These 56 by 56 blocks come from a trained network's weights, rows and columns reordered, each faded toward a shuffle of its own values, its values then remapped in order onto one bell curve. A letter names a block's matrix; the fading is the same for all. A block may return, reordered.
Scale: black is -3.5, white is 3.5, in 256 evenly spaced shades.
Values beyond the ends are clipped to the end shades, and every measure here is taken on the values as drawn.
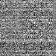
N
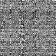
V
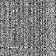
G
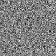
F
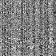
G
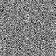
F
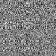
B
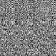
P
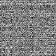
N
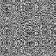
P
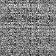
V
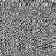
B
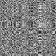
B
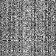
G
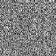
F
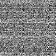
V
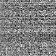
N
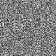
F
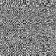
B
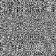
B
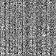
G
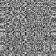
P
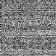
N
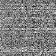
V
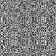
B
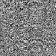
F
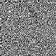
F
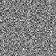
F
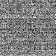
V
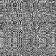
P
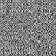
B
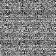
V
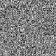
F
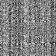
G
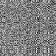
B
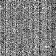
G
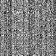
G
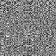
B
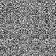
P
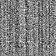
G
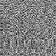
P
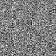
F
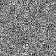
F
